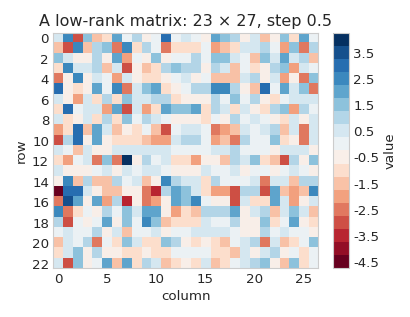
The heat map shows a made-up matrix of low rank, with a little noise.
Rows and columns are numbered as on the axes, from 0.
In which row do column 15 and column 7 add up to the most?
12
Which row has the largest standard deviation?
15
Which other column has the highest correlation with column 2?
19
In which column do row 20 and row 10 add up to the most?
2
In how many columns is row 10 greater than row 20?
11
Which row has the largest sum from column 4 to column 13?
5
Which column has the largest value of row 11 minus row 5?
7
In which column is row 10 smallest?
0
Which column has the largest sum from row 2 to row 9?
4
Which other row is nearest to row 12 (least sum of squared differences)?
8
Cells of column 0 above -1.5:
16
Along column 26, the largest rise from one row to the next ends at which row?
6
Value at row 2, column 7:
-2
